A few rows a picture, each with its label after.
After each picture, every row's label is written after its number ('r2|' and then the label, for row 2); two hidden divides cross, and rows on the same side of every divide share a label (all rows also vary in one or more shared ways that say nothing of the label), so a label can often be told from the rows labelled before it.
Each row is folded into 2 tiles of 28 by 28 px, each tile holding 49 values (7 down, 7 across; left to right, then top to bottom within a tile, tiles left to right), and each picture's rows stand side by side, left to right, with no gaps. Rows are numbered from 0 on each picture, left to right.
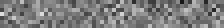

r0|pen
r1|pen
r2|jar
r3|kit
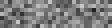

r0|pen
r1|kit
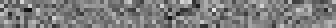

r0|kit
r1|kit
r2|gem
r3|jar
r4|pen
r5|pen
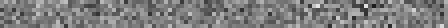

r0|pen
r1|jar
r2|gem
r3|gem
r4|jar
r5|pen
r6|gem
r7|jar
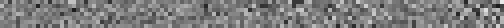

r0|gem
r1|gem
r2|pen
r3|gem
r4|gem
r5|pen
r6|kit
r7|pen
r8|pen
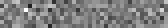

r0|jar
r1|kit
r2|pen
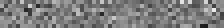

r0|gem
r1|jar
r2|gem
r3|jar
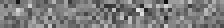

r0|kit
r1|pen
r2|jar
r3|jar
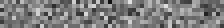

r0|pen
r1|kit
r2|jar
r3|gem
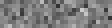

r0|kit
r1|jar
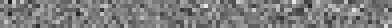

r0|gem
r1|kit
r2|jar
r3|pen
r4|jar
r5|jar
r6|pen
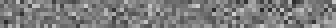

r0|pen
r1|kit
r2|pen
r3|kit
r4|kit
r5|pen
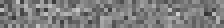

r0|kit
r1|pen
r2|kit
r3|gem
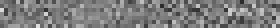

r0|kit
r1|kit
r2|pen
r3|kit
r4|pen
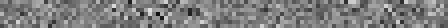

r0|kit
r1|kit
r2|pen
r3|kit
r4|pen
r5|gem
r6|gem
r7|kit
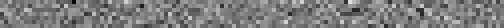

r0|jar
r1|pen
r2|jar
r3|kit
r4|kit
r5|gem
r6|gem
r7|kit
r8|gem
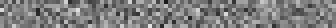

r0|gem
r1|jar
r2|kit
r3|jar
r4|kit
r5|jar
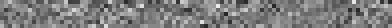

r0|jar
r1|pen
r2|kit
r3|gem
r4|pen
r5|kit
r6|kit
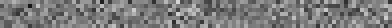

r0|jar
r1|kit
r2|jar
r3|jar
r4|gem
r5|jar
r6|gem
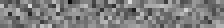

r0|kit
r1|kit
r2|gem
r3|pen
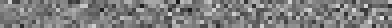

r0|jar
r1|kit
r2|jar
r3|kit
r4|pen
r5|jar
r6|kit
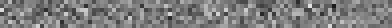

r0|gem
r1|jar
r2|jar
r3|pen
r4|gem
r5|kit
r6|gem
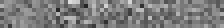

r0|jar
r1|jar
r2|jar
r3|pen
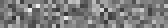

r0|pen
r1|jar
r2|jar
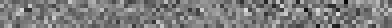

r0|kit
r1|jar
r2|pen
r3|kit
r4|jar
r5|pen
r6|kit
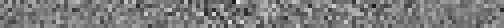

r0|pen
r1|gem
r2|gem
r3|gem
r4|kit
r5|jar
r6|gem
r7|pen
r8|pen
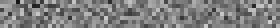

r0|jar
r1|gem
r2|jar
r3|kit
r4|pen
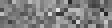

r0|pen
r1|gem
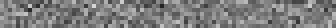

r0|gem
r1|pen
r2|jar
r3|gem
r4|gem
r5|kit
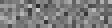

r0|gem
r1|jar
